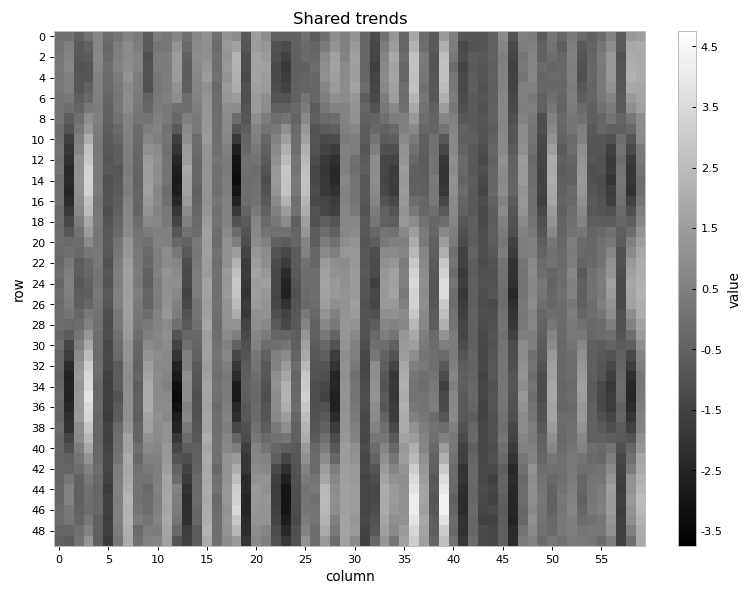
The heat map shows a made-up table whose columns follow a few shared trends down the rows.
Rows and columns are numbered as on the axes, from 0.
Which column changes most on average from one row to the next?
18
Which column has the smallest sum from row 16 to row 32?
46
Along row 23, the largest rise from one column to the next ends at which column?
39
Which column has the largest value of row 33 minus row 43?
23
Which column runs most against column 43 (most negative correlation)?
35
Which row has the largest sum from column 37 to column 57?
24
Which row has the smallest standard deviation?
8
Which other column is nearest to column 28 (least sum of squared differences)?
58
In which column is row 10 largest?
3
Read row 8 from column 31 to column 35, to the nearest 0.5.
-0.5 -0.5 0 0.5 0.5
